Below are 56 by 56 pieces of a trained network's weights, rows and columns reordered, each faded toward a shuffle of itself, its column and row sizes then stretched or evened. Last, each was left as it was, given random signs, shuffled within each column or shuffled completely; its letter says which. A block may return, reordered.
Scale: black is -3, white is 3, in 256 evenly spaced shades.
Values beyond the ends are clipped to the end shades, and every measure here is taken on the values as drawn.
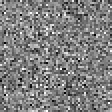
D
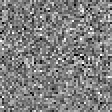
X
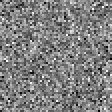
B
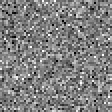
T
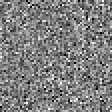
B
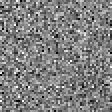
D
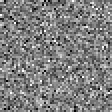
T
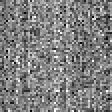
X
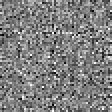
X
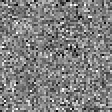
D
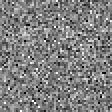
T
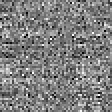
X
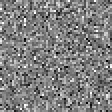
B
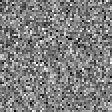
T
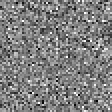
X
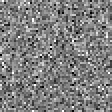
B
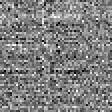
X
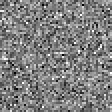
T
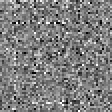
D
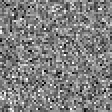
T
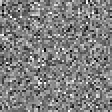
X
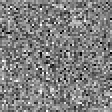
X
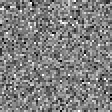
T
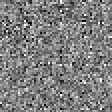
D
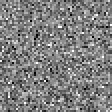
T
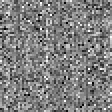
B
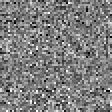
D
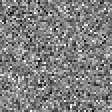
T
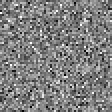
T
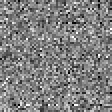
D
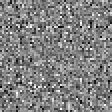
D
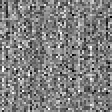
X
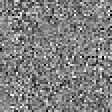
D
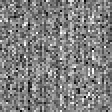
B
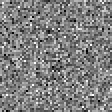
T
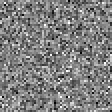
T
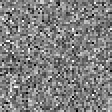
B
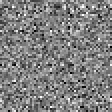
X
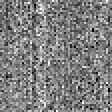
B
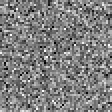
T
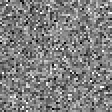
T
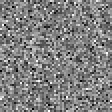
T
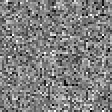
X
